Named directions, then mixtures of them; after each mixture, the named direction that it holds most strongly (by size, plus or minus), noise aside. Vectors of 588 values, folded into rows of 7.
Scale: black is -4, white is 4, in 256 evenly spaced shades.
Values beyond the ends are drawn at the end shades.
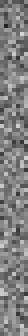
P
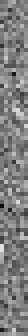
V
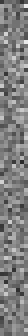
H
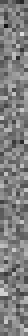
P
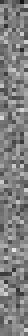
H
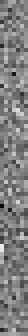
V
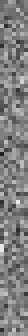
V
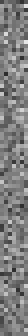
H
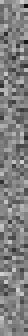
H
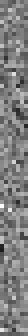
V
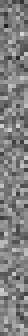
P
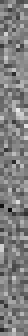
V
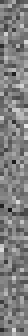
V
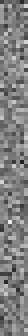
H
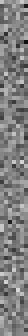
H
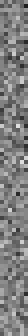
P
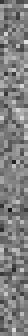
H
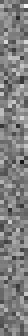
H
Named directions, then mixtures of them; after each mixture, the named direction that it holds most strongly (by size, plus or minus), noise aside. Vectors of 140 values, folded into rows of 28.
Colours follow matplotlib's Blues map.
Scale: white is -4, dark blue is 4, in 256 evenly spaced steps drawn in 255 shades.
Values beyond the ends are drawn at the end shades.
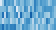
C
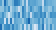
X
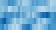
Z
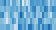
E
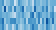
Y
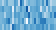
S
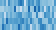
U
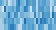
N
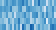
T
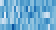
C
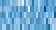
T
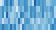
C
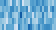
E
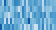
X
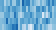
E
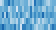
C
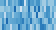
U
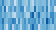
Y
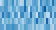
C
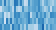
X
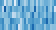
Y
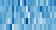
S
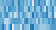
T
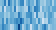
U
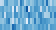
S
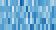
S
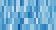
N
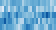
Z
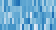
X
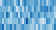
C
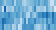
Z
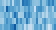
E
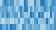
C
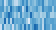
X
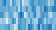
E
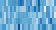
U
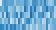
C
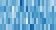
S
